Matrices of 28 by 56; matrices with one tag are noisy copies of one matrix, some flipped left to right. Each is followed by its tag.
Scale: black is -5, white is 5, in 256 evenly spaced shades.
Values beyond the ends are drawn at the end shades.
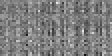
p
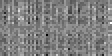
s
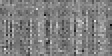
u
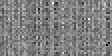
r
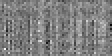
u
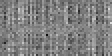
s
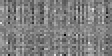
s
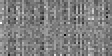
s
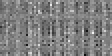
p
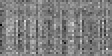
u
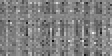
p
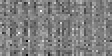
p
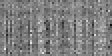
u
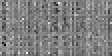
r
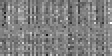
s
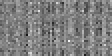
p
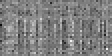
u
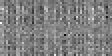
s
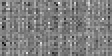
r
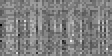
u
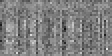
u
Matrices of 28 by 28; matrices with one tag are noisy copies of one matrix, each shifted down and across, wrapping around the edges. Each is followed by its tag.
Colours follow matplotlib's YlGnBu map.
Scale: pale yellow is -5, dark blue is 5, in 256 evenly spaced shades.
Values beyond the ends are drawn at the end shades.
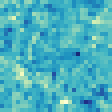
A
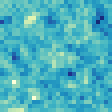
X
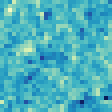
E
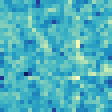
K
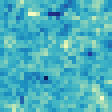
A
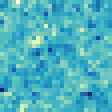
E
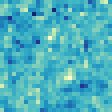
E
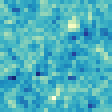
E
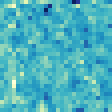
K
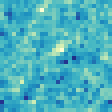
E
